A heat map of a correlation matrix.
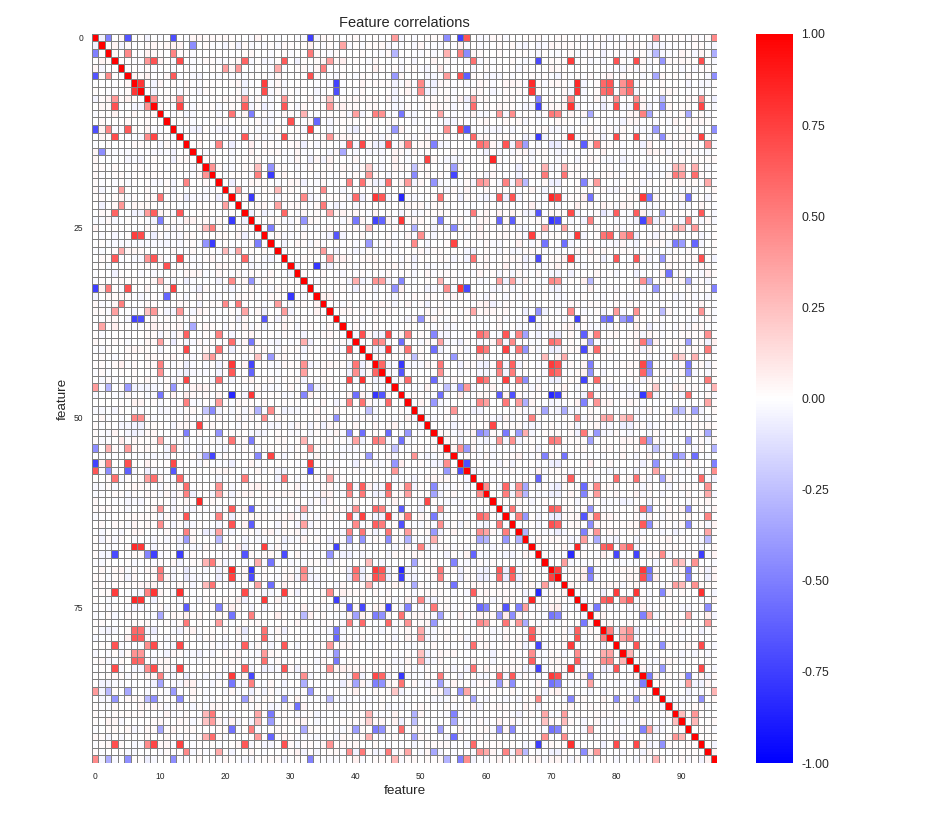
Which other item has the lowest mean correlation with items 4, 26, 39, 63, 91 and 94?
75
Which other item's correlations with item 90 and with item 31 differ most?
88
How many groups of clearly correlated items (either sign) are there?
11
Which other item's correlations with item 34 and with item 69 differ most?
30
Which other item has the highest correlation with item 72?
18
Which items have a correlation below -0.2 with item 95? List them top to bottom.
2, 5, 12, 33, 54, 56
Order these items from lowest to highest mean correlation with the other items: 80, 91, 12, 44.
91, 12, 44, 80
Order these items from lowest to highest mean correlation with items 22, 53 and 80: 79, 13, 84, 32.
79, 32, 84, 13
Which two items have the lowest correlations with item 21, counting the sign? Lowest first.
47, 24
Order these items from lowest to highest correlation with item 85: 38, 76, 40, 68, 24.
40, 38, 68, 76, 24
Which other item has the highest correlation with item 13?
73
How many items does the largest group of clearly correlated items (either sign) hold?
17
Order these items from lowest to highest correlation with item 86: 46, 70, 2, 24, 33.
33, 2, 24, 70, 46
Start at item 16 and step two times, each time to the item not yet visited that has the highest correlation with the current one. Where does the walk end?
51
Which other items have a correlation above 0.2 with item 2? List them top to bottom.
5, 12, 33, 54, 56
